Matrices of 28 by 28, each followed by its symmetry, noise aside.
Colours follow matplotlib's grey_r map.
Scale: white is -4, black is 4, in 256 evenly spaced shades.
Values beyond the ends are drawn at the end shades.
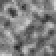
symmetric.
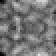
mirrored top to bottom.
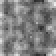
mirrored top to bottom.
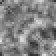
symmetric.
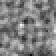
antisymmetric.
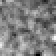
antisymmetric.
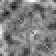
symmetric.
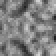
mirrored top to bottom.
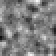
antisymmetric.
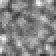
symmetric.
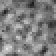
symmetric across the other diagonal.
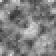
symmetric.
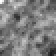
symmetric.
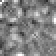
symmetric.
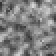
symmetric across the other diagonal.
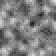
symmetric across the other diagonal.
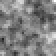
symmetric across the other diagonal.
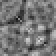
symmetric.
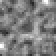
symmetric.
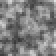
symmetric across the other diagonal.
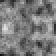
mirrored top to bottom.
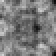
mirrored top to bottom.
